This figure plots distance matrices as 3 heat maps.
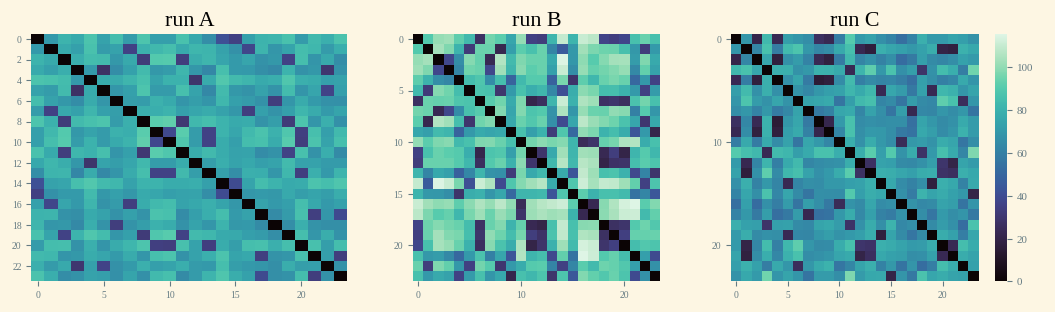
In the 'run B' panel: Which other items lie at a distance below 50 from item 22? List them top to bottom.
1, 5, 8, 14
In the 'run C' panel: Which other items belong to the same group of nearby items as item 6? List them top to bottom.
22
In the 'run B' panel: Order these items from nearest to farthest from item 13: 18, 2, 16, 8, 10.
8, 2, 18, 10, 16
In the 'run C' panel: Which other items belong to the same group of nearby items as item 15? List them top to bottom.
23
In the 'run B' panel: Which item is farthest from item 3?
14
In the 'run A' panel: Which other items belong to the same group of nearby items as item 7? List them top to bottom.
1, 16
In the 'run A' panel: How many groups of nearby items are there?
8
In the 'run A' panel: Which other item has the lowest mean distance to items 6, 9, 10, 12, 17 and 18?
13
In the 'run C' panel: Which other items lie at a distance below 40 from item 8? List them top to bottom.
0, 2, 4, 9
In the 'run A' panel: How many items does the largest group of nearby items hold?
4
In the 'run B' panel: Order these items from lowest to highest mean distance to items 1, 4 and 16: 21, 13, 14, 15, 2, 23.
15, 23, 13, 21, 14, 2
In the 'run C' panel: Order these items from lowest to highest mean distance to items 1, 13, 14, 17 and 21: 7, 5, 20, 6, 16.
20, 7, 5, 16, 6
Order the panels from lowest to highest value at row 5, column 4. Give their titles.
run C, run A, run B
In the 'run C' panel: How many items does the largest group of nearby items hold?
5
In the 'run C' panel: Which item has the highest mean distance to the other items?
11
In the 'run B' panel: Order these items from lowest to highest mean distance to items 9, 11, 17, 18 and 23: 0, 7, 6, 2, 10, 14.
6, 0, 10, 7, 2, 14
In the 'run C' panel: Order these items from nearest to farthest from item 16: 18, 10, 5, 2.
10, 2, 18, 5
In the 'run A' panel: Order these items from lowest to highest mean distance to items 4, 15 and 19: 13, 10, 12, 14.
12, 14, 13, 10
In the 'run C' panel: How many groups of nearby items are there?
8
